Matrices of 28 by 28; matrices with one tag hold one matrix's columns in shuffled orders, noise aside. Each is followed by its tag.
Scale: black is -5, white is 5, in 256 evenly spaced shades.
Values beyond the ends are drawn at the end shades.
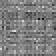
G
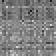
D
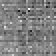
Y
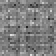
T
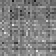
D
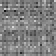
Y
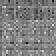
D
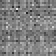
Y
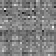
Y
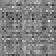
G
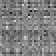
Y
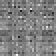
Y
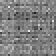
G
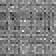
G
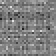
G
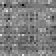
T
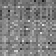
D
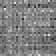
T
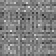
G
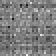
T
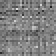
Y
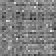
G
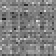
G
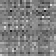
Y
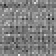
T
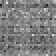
T
